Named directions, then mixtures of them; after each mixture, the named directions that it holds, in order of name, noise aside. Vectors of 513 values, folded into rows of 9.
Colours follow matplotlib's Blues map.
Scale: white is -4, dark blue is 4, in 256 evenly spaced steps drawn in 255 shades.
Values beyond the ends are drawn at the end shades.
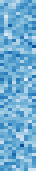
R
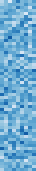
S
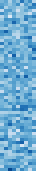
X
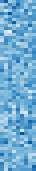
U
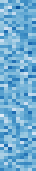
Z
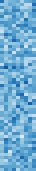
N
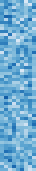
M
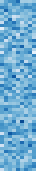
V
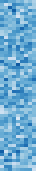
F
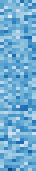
X.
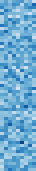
V, X.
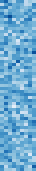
M, U.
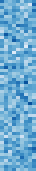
N.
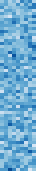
R, X.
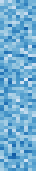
R, S.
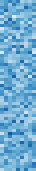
V.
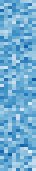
F, N, X.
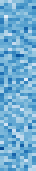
R, S.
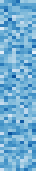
V.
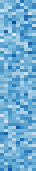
U, X, Z.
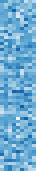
F, M, X.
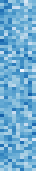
M, Z.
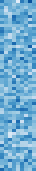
S, V, X.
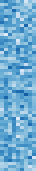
F, M.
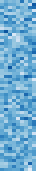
M, X, Z.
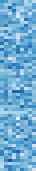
F, M, X.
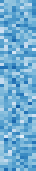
N.
